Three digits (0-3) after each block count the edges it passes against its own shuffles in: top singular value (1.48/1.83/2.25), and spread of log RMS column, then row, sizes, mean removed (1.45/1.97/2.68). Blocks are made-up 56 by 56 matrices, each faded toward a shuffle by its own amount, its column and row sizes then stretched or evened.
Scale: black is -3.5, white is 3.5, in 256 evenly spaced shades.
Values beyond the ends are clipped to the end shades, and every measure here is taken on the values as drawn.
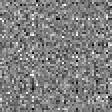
2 2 1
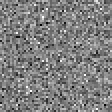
1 1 0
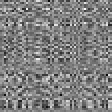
3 2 3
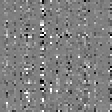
2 3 2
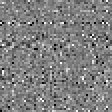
1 1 2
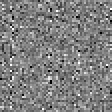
1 2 0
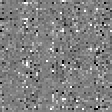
0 2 2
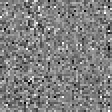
0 2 1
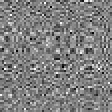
3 0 2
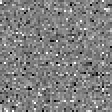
0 0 2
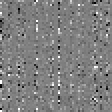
0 3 1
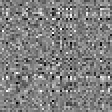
3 2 2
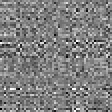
3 2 3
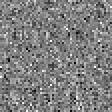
1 0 0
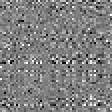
3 1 2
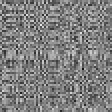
3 2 1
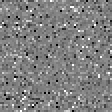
0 0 1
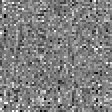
1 2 1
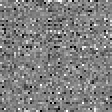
1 1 2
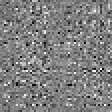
2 2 2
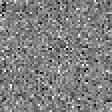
1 1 0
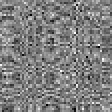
3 1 0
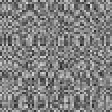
3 1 1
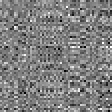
3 1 2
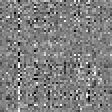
2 3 2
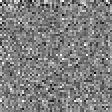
1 1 2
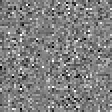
0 2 1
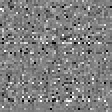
2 1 2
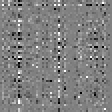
3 3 2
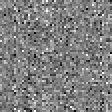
0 2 0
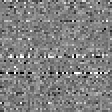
2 0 3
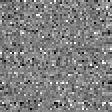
1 0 2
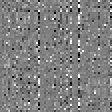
3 3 0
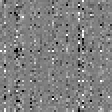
0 3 1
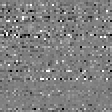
1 0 3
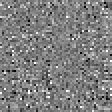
1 1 1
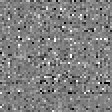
0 1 2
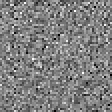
2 0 0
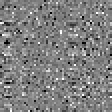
2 0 1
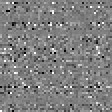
1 1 3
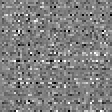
0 2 3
